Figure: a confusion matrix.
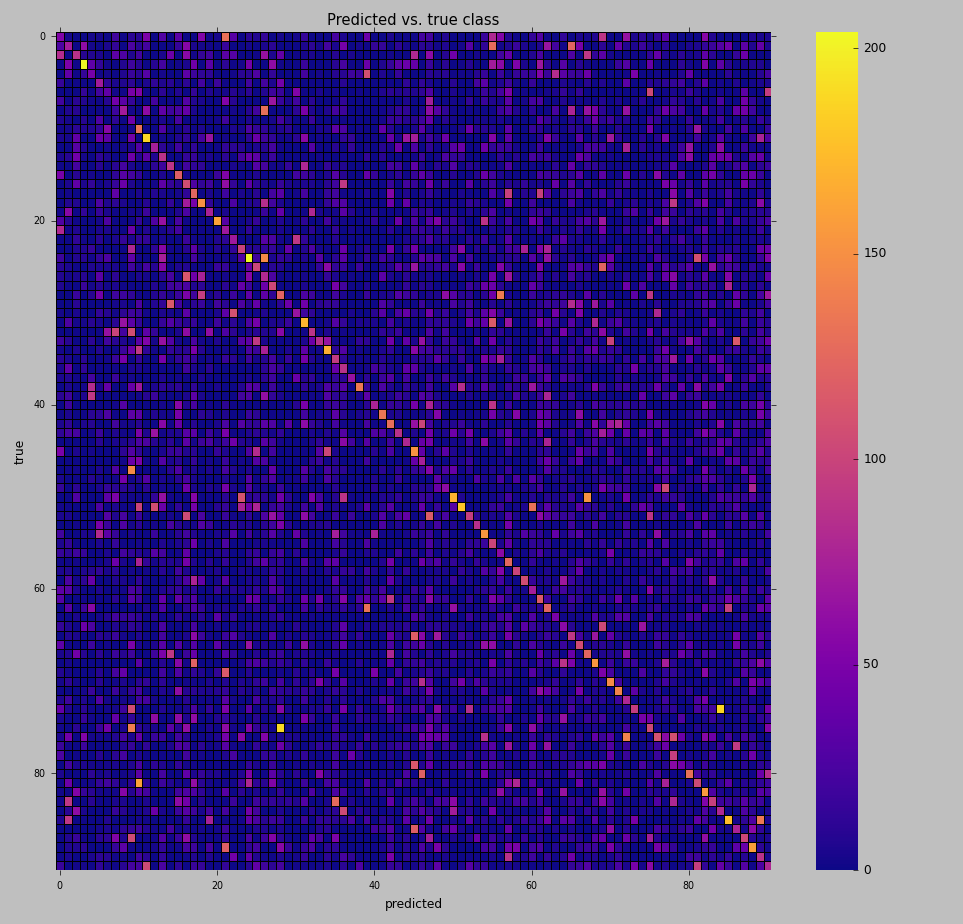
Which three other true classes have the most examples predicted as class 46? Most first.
80, 42, 70
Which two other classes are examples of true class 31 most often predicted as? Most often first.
55, 68
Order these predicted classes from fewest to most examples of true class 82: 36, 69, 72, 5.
5, 36, 72, 69
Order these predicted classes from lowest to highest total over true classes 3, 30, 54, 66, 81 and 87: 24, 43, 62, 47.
62, 43, 47, 24
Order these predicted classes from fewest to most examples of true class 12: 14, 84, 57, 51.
14, 57, 51, 84
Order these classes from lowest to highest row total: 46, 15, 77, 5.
5, 46, 77, 15
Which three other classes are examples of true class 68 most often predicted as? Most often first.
17, 64, 77
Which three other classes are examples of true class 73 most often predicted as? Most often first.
84, 9, 52
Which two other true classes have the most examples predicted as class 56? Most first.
28, 35
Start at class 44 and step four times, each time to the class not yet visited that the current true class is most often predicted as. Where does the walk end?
63
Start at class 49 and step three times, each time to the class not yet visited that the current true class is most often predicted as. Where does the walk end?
45
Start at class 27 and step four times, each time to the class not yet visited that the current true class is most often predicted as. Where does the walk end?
10
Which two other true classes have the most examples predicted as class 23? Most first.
50, 51
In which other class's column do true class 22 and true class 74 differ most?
30
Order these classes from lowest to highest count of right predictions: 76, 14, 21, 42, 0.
0, 21, 14, 76, 42
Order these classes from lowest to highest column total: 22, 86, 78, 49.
22, 49, 86, 78
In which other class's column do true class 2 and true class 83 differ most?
35
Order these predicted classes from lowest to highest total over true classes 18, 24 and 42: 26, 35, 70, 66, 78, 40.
40, 66, 35, 78, 70, 26
